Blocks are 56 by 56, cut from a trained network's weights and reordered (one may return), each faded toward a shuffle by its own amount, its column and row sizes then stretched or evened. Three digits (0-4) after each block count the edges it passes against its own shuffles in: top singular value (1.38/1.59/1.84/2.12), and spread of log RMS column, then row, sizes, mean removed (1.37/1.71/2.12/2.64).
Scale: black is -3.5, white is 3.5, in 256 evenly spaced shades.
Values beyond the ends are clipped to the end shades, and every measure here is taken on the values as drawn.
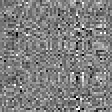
4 3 1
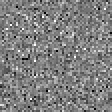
0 0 1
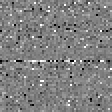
2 0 3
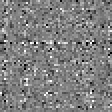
1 3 3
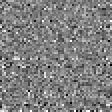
2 0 3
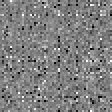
3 3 2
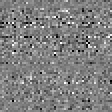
2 1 4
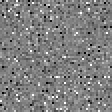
0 0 1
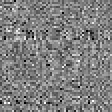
4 0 2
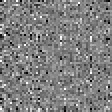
3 3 0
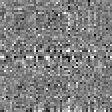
4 2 3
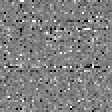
1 2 3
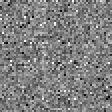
0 0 2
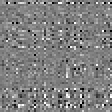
4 3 4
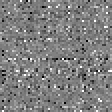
1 0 3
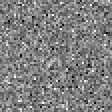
0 1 0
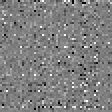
0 3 3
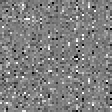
1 4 0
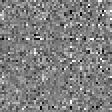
1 3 3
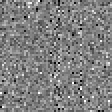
0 2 0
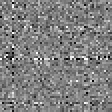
3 1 3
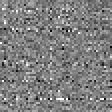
2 2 2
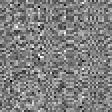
4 1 0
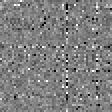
2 2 3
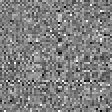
3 0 2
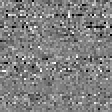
0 0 4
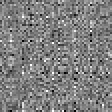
3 3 1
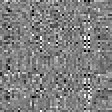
4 3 2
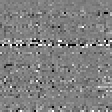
3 1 4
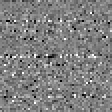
1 0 3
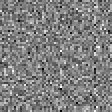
3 0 0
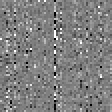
3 4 0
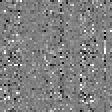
1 4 1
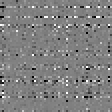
3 3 4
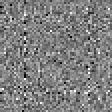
2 1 1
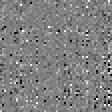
0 4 1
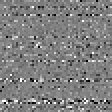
2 0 4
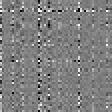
4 4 2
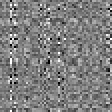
4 4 1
